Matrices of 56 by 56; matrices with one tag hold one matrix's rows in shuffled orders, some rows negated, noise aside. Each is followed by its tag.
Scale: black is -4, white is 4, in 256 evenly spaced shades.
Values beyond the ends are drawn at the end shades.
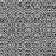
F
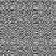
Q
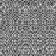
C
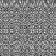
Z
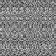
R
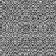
C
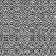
Z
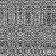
F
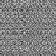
R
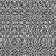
R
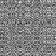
F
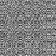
F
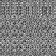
R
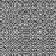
C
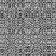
F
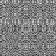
C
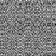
F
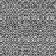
C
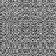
C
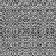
C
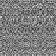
C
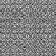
R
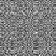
Q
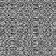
Q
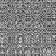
F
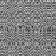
F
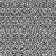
R
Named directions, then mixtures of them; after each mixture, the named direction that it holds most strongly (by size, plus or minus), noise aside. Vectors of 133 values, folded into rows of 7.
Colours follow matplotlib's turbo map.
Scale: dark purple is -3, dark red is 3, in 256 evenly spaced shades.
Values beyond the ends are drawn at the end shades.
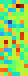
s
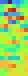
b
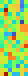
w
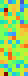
w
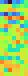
b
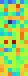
s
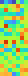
s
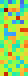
w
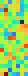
w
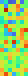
w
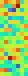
b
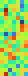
w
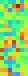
s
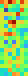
w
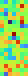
w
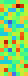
s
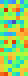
w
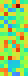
s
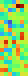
s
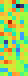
s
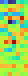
b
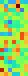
s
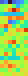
b
